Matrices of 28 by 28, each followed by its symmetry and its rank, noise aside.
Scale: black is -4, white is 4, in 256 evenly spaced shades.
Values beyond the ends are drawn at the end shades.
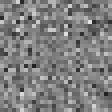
antisymmetric, rank eight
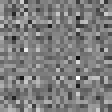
no symmetry, rank four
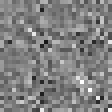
symmetric, rank six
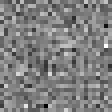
antisymmetric, rank eight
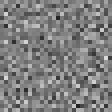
no symmetry, rank eight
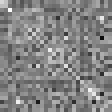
symmetric, rank eight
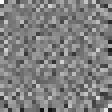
symmetric, rank six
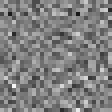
no symmetry, rank four
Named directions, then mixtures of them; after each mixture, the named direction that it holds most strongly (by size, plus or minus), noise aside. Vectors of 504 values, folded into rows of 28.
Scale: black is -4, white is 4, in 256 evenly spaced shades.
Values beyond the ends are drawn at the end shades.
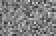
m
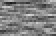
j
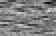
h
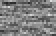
j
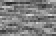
j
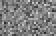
m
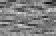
h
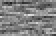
j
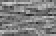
j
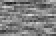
j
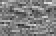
h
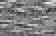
h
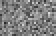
m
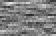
j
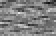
h
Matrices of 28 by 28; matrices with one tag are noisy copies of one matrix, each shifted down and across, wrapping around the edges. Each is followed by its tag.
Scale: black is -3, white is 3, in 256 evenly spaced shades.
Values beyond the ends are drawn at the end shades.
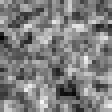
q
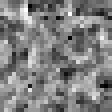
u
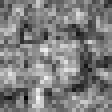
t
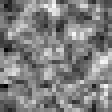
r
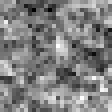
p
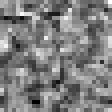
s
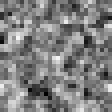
q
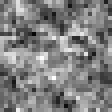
p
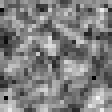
r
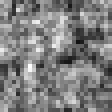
t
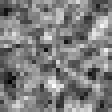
r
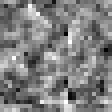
u
